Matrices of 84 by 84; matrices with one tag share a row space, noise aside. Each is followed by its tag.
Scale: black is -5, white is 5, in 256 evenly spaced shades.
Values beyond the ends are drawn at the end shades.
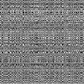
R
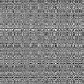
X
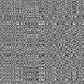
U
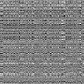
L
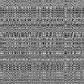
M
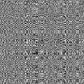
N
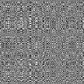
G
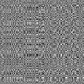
U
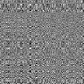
G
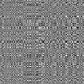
U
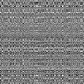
R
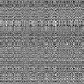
X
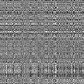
X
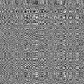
N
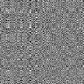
G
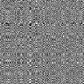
G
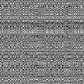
R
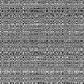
R
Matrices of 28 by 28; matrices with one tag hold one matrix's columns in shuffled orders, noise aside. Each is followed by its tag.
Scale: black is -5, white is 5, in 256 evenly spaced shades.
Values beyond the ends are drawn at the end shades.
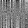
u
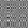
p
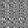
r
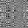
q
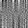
u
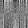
u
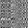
r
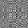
q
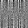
u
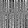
u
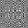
q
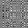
q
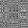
q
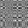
p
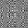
q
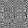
q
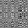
q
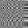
p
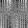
u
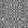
r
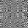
q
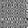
r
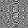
q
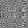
q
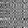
r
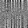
u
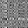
r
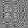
q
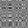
p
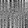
u
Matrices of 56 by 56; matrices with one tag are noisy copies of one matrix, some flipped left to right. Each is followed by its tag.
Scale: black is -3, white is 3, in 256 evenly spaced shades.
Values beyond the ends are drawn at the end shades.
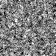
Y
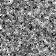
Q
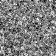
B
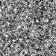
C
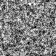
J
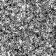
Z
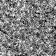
Z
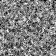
B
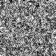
B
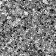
Q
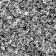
Q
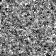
J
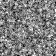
C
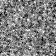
Y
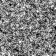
Z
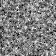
Z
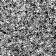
Z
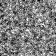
Y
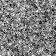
Z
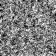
Y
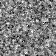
C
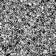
J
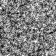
Z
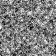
Q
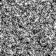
J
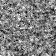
Z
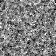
J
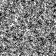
Y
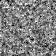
J
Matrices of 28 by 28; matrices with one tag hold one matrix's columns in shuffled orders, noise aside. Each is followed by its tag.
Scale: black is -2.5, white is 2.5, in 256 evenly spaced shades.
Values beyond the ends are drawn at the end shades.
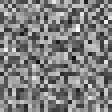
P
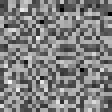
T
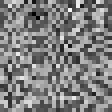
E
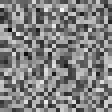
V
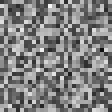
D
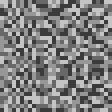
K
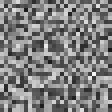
P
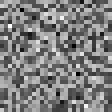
P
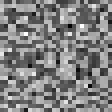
V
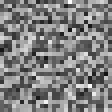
P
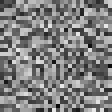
K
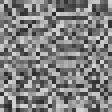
T
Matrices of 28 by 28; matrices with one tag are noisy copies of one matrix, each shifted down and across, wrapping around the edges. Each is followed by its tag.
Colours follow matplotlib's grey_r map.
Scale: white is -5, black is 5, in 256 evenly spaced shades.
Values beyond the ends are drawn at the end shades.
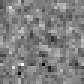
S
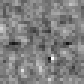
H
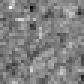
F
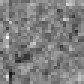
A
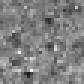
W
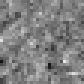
F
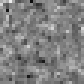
S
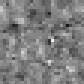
H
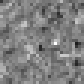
F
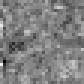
A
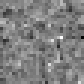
S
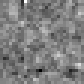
H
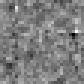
W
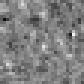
H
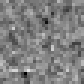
W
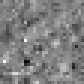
F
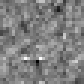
W
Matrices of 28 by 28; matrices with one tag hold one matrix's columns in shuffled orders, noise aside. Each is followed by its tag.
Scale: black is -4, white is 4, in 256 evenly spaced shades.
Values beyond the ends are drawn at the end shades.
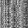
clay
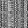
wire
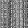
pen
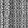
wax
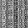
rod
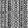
wire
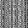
rod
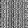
pen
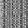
wax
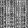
clay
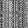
wire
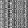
pen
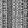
wax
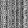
rod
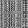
wire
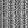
wax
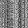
pen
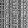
wax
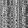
clay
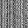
wax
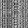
wax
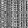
wire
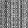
pen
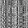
clay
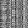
rod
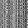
wax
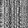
clay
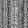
clay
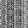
rod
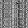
pen
